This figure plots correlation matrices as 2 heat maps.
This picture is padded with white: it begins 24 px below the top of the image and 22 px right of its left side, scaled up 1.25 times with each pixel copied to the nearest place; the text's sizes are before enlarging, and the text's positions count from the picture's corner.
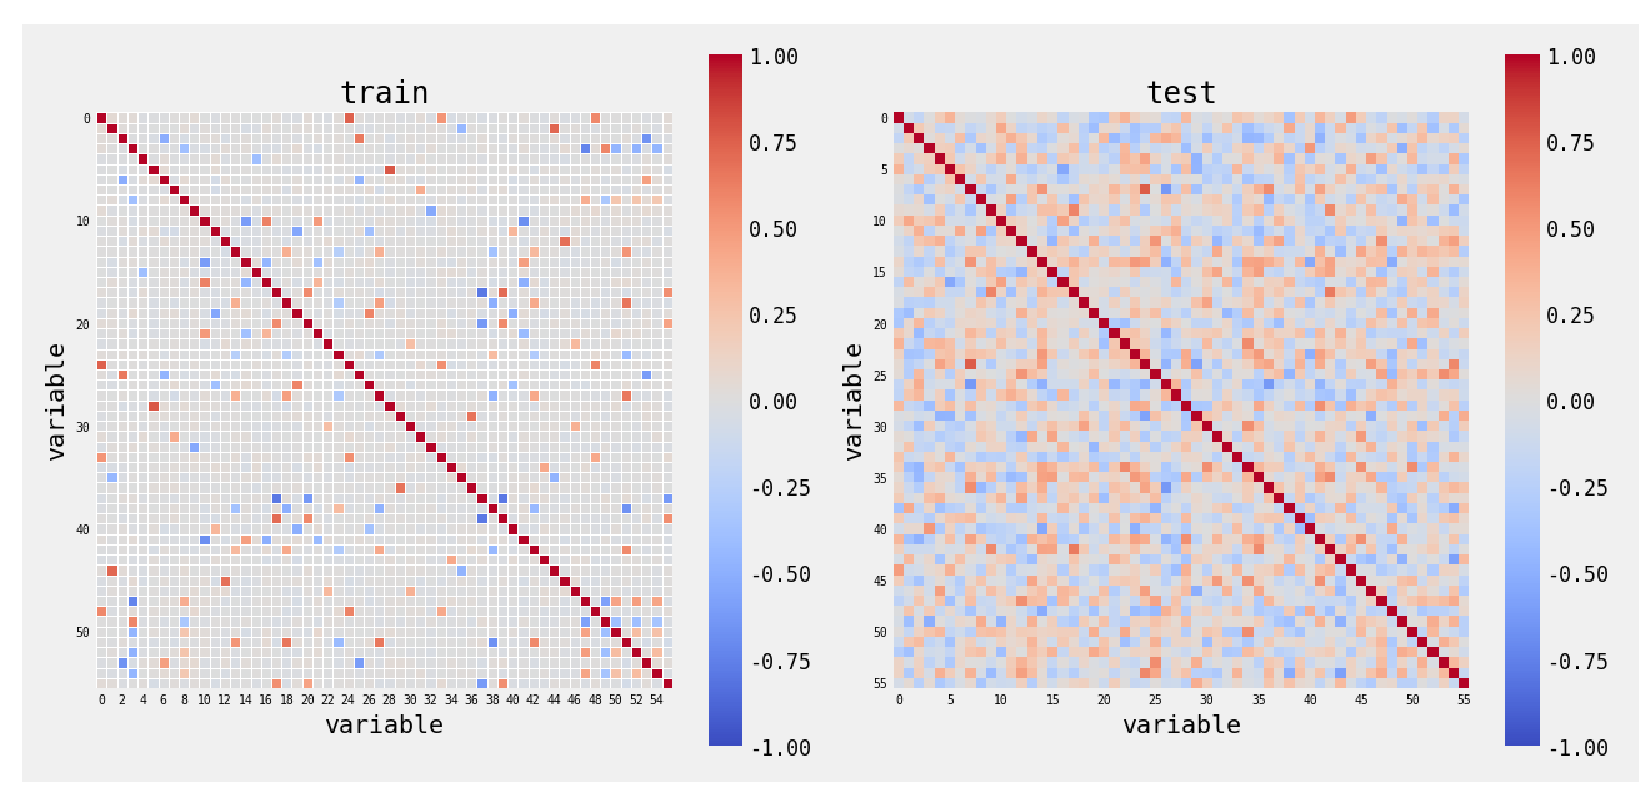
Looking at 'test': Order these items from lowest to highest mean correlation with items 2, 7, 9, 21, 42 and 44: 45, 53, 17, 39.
45, 53, 39, 17
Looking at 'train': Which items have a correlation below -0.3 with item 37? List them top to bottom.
17, 20, 39, 55
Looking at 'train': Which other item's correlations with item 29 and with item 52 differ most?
36
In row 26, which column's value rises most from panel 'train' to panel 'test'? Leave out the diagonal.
11
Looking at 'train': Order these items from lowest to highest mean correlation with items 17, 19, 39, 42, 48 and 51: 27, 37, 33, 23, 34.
37, 23, 34, 33, 27
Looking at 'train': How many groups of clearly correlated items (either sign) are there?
16
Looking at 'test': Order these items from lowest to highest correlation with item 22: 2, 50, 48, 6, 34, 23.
2, 6, 48, 23, 50, 34
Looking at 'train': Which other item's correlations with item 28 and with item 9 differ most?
5
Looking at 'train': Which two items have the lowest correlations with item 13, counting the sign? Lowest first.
38, 23
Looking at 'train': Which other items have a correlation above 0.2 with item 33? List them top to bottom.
0, 24, 48
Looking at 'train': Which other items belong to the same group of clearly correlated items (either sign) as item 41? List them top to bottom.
10, 14, 16, 21
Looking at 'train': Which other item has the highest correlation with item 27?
51
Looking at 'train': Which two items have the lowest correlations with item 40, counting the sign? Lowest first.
19, 26
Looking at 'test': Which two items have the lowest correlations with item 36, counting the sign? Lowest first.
26, 8
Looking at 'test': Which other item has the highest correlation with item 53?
25
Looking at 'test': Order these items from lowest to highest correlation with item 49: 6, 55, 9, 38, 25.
38, 55, 9, 6, 25
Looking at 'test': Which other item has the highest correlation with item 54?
24
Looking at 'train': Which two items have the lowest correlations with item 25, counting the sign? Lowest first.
53, 6
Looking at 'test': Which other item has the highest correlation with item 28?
41
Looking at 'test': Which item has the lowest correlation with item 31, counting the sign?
12
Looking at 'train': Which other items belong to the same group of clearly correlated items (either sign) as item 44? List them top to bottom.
1, 35
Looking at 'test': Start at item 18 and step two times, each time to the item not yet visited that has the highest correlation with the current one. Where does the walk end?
34
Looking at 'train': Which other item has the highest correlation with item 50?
47
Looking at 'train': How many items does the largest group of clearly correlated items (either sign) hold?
7
